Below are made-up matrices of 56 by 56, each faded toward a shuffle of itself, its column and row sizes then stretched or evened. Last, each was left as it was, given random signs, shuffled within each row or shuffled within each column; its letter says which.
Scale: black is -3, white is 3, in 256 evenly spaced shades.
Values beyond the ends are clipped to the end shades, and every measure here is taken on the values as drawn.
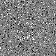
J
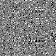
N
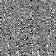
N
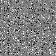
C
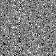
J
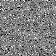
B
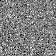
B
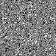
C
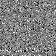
B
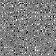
N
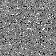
B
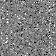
J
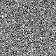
J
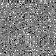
N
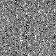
J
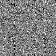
J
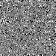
B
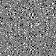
N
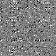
N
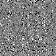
C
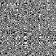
N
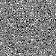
N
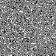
C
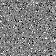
B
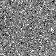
J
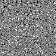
C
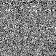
B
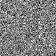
J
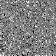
C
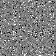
C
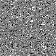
C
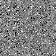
C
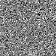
C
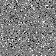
B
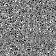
B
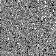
J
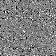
B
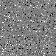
B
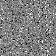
J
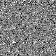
B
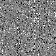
J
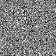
C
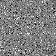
B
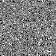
C
